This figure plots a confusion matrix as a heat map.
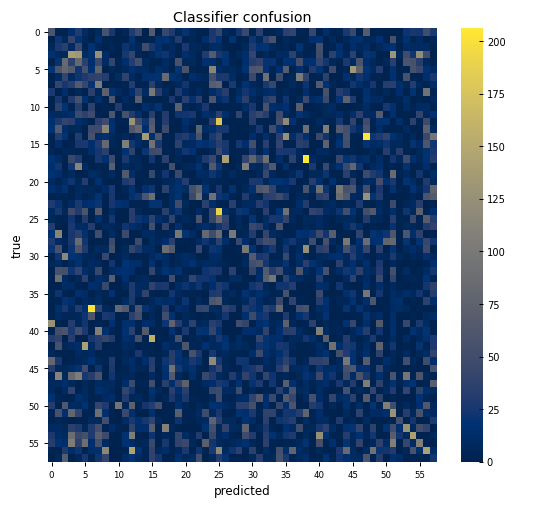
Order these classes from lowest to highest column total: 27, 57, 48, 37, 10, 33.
10, 27, 48, 37, 33, 57
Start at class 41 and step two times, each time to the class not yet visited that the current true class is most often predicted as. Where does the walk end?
11
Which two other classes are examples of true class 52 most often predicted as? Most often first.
24, 8
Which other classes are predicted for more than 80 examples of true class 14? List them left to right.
35, 47, 57
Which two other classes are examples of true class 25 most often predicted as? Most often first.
56, 22
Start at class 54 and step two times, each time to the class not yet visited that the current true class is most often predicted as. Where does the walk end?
7
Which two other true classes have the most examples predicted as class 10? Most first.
50, 37
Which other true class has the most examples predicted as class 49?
42
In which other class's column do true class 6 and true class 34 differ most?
37
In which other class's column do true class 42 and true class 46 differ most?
5
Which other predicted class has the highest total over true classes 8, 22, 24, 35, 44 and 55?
47
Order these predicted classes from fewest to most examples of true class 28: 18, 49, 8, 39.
8, 49, 18, 39
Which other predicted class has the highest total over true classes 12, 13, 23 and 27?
25
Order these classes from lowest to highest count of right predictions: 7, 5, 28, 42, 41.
28, 5, 41, 42, 7
